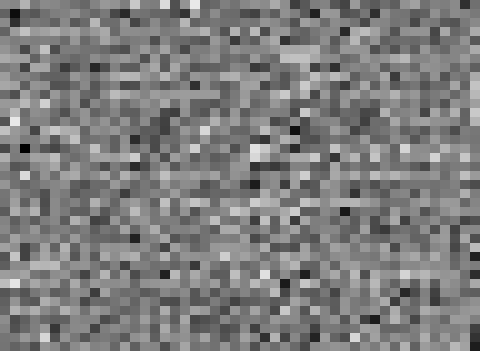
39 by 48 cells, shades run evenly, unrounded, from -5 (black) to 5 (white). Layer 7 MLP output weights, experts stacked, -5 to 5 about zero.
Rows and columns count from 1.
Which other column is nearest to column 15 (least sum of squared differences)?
33
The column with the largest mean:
5
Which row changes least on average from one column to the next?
7
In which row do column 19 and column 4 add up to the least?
2
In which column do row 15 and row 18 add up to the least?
17
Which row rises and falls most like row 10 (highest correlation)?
13
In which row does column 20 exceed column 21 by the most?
1
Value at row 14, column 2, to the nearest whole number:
4
